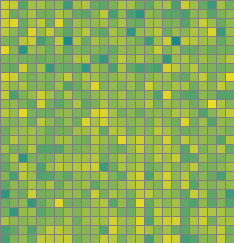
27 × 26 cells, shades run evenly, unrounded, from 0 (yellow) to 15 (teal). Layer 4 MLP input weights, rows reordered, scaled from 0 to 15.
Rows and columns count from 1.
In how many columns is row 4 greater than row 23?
11
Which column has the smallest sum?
19
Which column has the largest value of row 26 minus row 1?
1
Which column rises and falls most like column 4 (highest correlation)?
22
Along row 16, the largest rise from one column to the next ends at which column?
20
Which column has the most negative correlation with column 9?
12
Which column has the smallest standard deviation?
9
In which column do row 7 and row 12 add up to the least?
24
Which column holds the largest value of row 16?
25
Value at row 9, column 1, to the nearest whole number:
2
